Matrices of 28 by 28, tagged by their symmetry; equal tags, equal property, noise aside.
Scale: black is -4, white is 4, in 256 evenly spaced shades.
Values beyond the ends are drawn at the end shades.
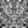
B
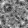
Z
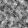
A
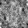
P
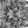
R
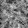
A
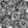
Z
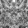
B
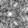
R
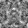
B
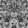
B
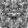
B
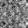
R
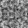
R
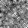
Z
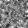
A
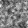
P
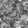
Z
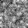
Z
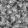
P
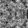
R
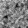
Z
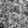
A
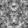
B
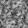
P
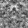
B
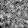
A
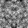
B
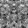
B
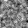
A
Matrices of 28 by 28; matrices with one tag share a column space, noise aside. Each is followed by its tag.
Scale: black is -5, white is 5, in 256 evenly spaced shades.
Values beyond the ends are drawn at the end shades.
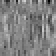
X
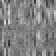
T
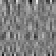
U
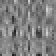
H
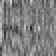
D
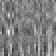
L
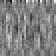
X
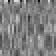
X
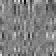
U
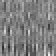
L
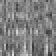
L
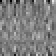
U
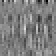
X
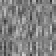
H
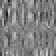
T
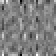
U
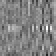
D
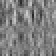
T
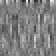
X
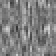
D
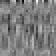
X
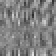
T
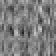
H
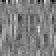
X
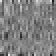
U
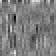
X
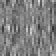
D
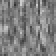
D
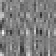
L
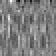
X
